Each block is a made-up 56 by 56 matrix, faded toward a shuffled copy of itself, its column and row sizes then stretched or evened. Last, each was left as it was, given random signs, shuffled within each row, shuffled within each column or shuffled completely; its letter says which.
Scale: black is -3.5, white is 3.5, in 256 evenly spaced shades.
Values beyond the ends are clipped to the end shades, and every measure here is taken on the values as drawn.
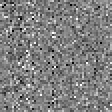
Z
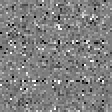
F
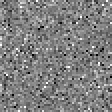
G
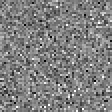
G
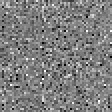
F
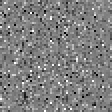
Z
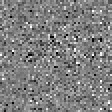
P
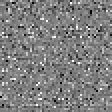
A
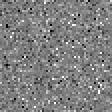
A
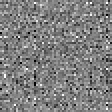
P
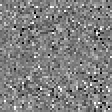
F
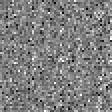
Z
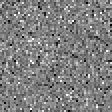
G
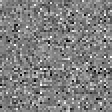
P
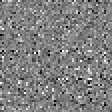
P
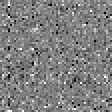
P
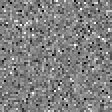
G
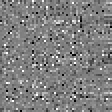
P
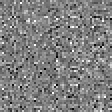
P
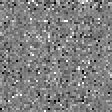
F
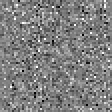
Z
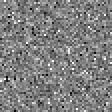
G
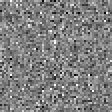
F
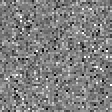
Z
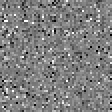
F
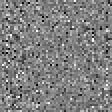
Z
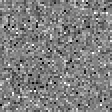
G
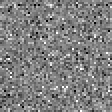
A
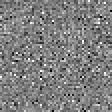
P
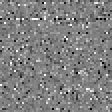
A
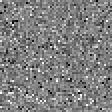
G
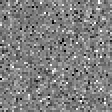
G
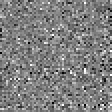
F
